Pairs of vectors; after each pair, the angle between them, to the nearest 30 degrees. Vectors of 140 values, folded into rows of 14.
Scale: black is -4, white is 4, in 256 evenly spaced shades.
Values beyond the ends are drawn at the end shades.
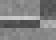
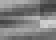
60 degrees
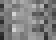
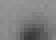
90 degrees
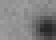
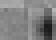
30 degrees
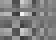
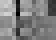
60 degrees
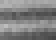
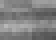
30 degrees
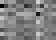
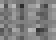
90 degrees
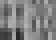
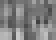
150 degrees
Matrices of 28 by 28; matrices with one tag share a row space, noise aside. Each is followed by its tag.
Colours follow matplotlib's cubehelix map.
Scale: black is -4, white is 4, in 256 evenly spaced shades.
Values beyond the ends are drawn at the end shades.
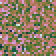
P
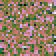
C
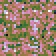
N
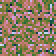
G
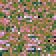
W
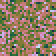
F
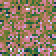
W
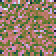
P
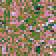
F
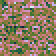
N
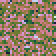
W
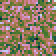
W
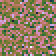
F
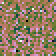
P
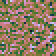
F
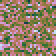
W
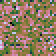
G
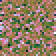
P
